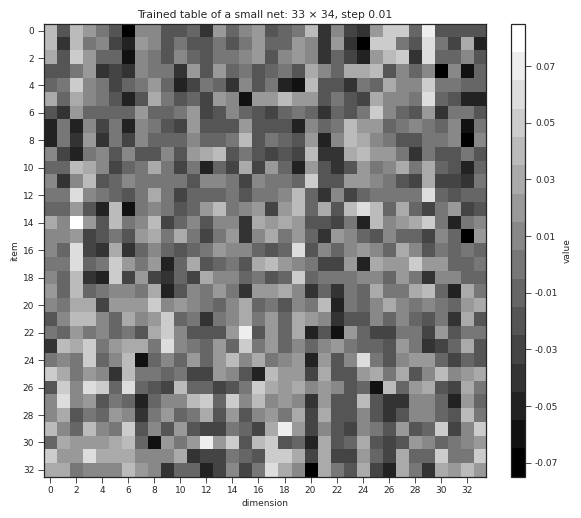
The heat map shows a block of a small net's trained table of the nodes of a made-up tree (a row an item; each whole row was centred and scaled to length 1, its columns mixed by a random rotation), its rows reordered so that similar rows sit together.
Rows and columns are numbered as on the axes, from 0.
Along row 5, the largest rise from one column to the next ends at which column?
16
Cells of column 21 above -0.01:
16
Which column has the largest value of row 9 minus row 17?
24
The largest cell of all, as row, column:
14, 2
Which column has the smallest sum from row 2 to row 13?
32
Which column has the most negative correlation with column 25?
1
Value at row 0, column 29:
0.07
